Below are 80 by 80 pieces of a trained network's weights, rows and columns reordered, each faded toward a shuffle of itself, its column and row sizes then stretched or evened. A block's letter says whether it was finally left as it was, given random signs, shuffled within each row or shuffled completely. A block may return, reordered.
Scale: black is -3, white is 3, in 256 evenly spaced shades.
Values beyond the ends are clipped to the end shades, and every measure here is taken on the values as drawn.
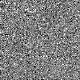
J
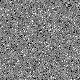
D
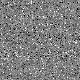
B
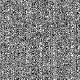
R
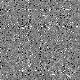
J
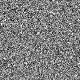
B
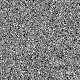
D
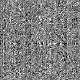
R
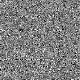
J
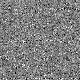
B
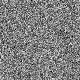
D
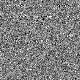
B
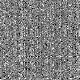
R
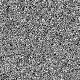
B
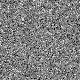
D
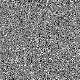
J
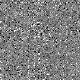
R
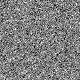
D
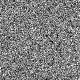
D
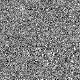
J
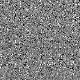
J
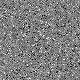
D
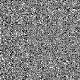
R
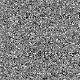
J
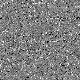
B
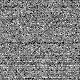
B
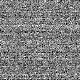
R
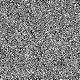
B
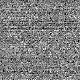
R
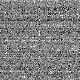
R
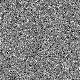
D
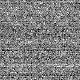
R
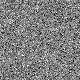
D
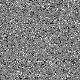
B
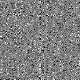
R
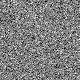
D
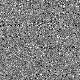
B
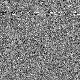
B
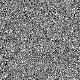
J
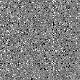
R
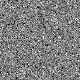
J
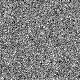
D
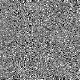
R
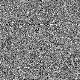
B
